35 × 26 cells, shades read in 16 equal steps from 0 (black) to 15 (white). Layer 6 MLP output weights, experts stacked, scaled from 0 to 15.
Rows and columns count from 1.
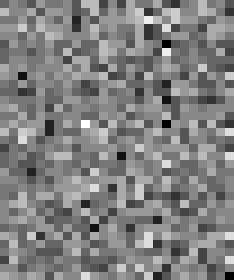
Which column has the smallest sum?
6
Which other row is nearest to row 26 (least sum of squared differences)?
15
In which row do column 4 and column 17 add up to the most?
30
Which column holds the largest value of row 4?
19
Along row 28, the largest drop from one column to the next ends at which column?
12
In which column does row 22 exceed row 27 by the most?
11
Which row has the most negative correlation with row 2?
13
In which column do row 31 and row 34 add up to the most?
16
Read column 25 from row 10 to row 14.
7 8 8 5 8
